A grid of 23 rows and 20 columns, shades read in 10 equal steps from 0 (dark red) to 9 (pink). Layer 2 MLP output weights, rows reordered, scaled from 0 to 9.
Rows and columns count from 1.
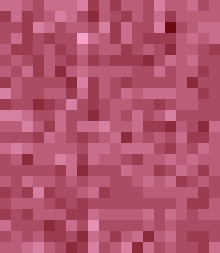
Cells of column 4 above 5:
3
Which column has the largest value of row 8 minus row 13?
8
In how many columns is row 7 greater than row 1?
3
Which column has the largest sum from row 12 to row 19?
9
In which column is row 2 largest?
6
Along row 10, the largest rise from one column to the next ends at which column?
7
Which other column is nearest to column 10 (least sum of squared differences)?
20
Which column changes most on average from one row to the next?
16
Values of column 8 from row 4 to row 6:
9 6 5
